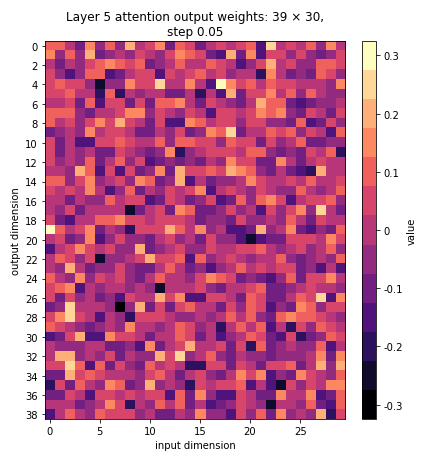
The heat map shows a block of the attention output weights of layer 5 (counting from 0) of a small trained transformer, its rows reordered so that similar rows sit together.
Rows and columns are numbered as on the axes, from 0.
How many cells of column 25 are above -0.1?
28
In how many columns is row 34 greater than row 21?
15
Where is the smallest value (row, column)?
27, 7
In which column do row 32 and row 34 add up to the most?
2
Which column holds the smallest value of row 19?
8
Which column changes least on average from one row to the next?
22
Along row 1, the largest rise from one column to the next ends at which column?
18
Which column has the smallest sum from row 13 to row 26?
5
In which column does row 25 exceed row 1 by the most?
21
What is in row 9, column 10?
-0.1
